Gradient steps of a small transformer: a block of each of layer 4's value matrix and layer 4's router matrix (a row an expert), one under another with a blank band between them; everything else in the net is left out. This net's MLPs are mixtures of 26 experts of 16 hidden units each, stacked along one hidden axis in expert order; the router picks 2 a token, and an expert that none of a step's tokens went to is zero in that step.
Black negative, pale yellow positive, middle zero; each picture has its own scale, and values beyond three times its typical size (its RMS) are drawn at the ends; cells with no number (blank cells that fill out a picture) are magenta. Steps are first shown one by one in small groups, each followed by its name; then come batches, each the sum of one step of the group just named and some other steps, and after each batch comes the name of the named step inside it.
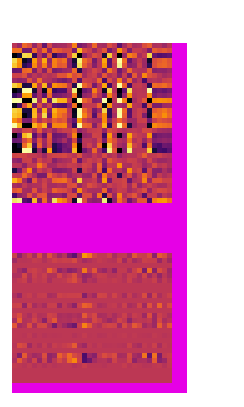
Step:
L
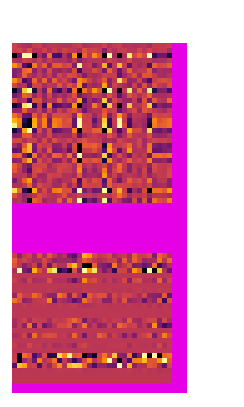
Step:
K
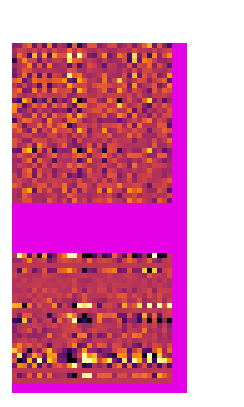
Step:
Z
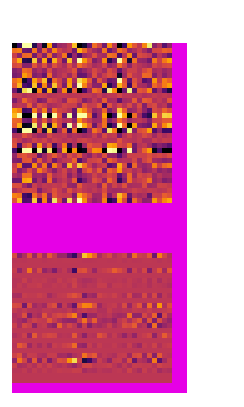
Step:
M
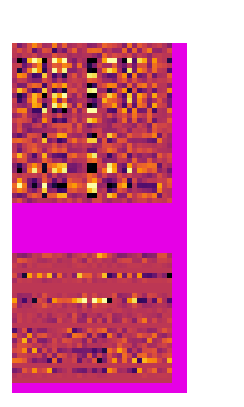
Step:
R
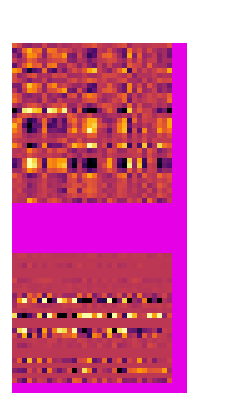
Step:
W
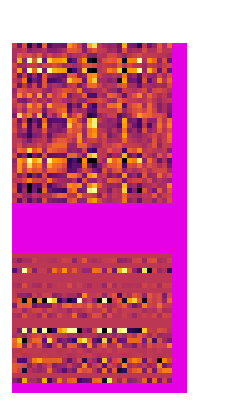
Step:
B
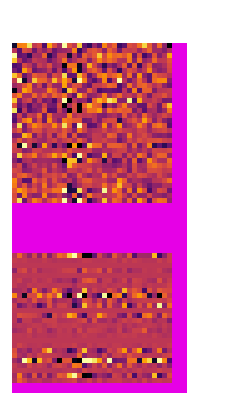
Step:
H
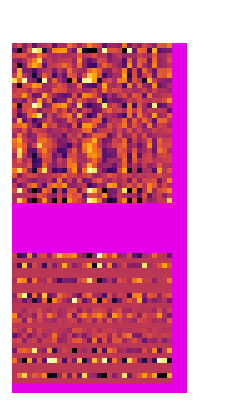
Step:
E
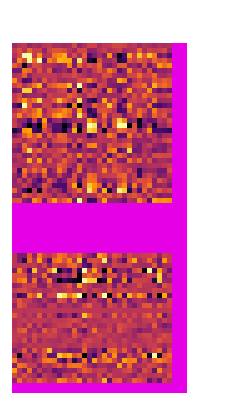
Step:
K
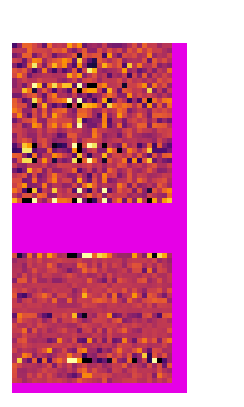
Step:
L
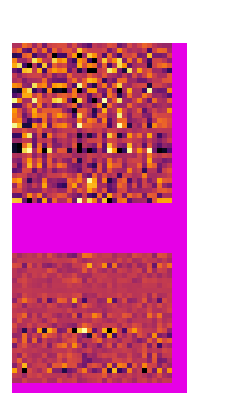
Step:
L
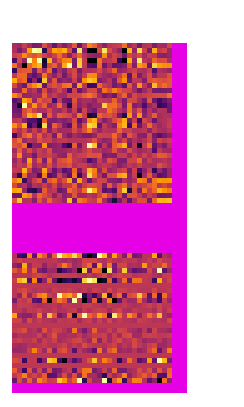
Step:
E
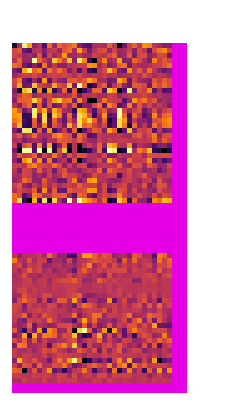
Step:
M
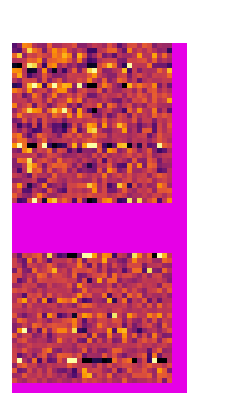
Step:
W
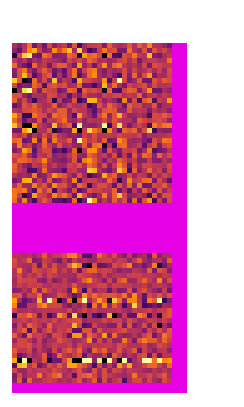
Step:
K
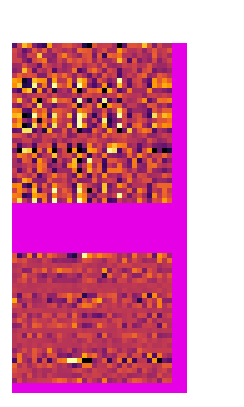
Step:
M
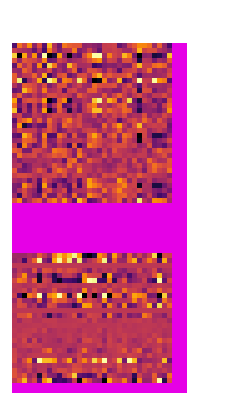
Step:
H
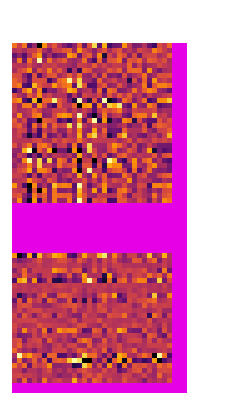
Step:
B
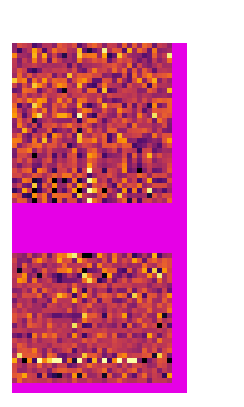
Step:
E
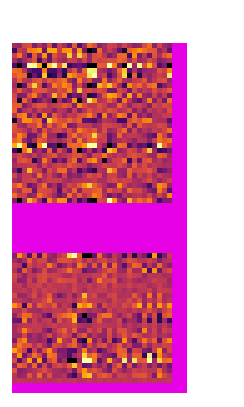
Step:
Z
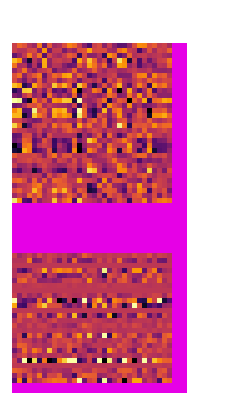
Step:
L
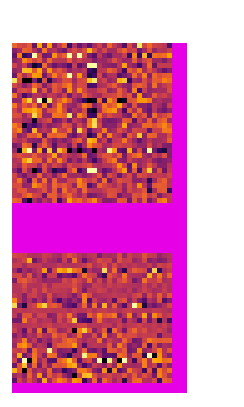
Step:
Z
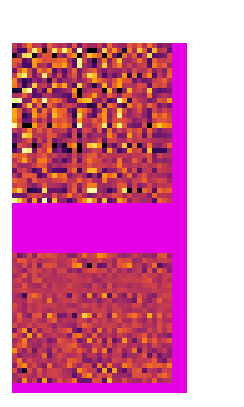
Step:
L
